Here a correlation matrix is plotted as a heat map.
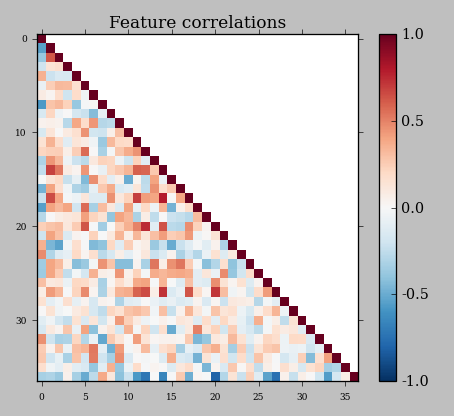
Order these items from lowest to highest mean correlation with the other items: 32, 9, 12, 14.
32, 9, 12, 14
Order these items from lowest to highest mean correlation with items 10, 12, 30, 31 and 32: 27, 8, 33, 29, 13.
13, 33, 8, 29, 27
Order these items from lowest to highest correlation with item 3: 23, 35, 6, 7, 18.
6, 23, 35, 7, 18
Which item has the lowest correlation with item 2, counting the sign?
22
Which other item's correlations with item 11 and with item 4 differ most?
17
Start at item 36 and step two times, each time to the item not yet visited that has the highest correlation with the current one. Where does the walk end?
24
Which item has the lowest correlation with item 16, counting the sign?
0
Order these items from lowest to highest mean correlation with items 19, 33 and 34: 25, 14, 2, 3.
3, 14, 2, 25
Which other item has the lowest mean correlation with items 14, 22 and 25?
36
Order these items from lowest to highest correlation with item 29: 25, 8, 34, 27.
34, 25, 8, 27
